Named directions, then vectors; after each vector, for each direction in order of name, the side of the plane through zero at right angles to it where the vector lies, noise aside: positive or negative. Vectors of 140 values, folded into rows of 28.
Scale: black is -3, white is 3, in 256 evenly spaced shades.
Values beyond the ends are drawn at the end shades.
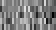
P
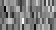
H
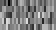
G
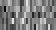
negative, positive, positive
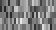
positive, positive, positive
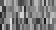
negative, positive, negative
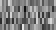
negative, negative, negative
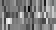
positive, positive, negative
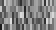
negative, positive, negative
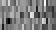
negative, negative, positive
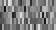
negative, positive, negative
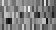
negative, negative, positive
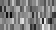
positive, positive, positive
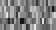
negative, negative, negative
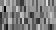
negative, positive, negative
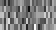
positive, negative, negative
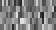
positive, positive, positive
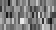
positive, positive, positive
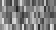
positive, negative, positive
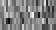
negative, negative, positive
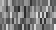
negative, negative, negative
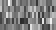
negative, negative, negative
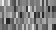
negative, negative, positive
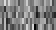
negative, positive, positive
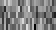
negative, positive, positive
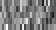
positive, negative, positive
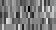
positive, positive, negative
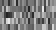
positive, positive, negative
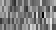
negative, negative, negative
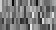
negative, negative, negative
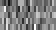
positive, negative, negative
